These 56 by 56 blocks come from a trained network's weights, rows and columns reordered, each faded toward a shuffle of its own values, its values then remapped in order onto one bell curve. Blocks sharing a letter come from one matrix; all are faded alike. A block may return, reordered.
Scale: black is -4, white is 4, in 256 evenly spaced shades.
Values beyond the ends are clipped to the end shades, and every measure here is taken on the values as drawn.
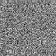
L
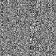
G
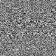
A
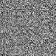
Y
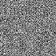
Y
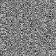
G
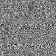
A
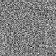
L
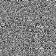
A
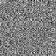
L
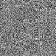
Y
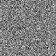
Y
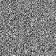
Y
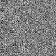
Y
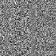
G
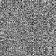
L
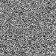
A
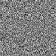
L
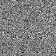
A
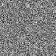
Y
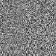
G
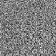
Y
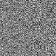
G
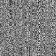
G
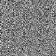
G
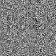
Y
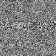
A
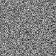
Y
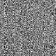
G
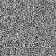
Y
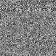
A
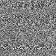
A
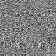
L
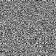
A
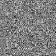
Y
